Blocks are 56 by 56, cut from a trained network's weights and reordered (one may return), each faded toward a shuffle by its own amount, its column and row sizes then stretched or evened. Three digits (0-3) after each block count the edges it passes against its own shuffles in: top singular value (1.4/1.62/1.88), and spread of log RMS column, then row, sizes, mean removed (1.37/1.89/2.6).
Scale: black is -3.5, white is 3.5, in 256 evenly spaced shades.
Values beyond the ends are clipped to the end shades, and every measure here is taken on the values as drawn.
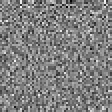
3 0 1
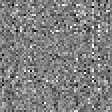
0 2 2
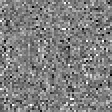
0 1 1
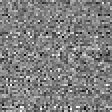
2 0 3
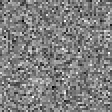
0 1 0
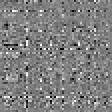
2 2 3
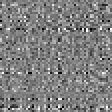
3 1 3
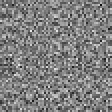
3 0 1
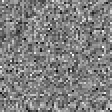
1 0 0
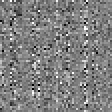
1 3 1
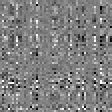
3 3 3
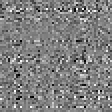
2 2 3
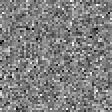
0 0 0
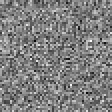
2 0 0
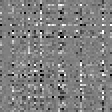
2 3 3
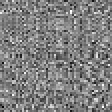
3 2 1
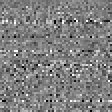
0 1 3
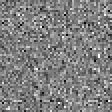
1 1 1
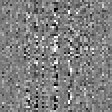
2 3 0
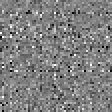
0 2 2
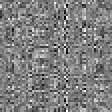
3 3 1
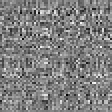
3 0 3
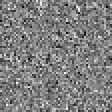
0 1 1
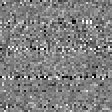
1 0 3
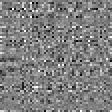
3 2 3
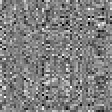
3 3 1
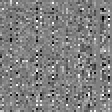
0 3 1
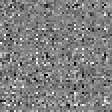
0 2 3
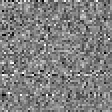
2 1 2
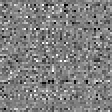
0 2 3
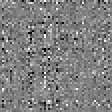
0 3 2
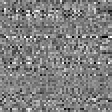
3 0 3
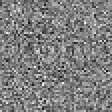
2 1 0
